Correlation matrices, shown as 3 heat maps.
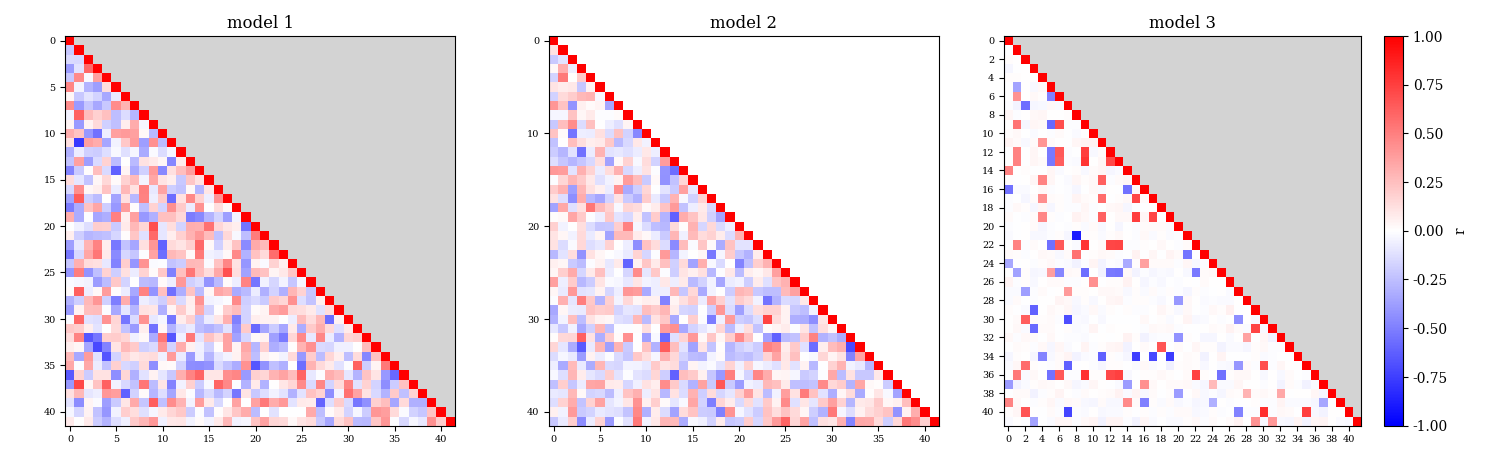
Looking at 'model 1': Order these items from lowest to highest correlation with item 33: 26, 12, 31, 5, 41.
31, 5, 41, 12, 26
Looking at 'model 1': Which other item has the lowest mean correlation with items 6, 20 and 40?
38
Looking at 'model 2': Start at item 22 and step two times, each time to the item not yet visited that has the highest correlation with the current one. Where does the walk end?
19
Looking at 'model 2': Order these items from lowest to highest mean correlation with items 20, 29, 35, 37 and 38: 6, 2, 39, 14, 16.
14, 6, 16, 2, 39
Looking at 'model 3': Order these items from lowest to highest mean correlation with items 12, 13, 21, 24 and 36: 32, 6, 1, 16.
32, 16, 1, 6
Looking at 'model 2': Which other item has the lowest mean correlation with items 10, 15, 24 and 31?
32
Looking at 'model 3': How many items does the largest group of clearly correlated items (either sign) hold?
9
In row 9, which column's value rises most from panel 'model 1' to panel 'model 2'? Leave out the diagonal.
27
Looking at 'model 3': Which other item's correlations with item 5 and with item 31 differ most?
29
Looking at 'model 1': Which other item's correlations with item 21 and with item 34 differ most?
35
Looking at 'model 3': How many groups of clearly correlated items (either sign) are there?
9
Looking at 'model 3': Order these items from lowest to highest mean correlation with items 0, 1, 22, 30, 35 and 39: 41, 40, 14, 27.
27, 41, 14, 40
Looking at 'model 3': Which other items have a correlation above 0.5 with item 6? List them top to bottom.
9, 12, 13, 22, 36
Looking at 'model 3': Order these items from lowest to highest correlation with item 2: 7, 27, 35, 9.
7, 27, 9, 35
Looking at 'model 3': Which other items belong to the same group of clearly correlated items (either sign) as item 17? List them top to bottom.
4, 11, 15, 19, 34
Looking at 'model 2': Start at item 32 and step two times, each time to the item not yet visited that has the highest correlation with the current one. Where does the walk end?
28
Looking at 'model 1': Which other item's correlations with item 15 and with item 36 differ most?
0
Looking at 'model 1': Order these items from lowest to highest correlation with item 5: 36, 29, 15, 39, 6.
36, 29, 39, 6, 15
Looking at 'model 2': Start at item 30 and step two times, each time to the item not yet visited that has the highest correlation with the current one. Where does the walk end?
33
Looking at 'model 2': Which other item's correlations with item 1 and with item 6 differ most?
7
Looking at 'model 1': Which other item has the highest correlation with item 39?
9
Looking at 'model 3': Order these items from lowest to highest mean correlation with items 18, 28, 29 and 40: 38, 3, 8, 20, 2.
3, 20, 8, 38, 2
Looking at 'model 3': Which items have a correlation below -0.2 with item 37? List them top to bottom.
0, 14, 39
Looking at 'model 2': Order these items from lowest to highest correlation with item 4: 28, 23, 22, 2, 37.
22, 2, 23, 28, 37
